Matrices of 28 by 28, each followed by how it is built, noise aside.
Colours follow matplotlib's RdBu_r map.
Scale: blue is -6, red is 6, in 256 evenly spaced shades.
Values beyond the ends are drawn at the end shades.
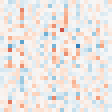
uneven columns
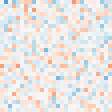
repeating columns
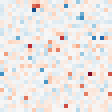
sparse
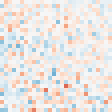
lower triangular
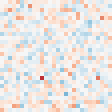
repeating columns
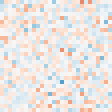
noise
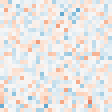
repeating columns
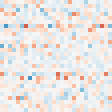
uneven rows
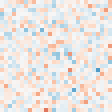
noise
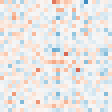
low rank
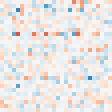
uneven rows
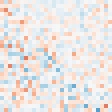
lower triangular
